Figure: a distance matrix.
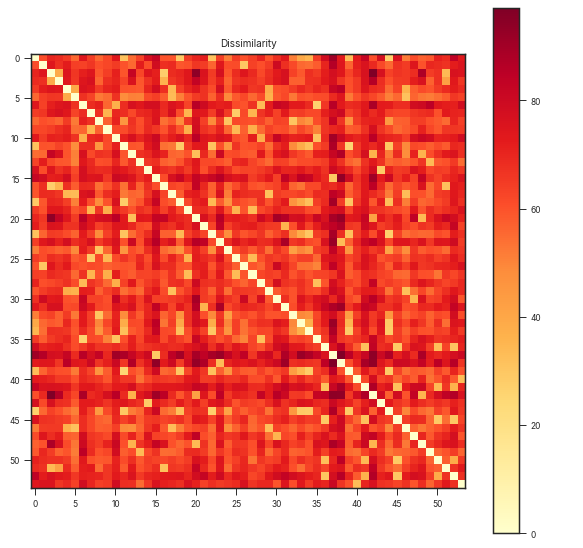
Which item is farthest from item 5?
38
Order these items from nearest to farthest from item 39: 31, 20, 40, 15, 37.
40, 31, 20, 15, 37
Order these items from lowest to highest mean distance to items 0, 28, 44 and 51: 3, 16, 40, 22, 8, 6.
22, 16, 8, 3, 6, 40
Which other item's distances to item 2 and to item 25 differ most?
7
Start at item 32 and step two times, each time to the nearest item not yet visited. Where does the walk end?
24
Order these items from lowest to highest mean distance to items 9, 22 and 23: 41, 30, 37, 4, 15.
30, 4, 41, 15, 37
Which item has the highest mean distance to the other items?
37
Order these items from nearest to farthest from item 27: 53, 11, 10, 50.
50, 11, 53, 10
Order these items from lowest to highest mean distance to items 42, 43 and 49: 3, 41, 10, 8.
8, 3, 41, 10
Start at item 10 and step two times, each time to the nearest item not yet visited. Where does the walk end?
6
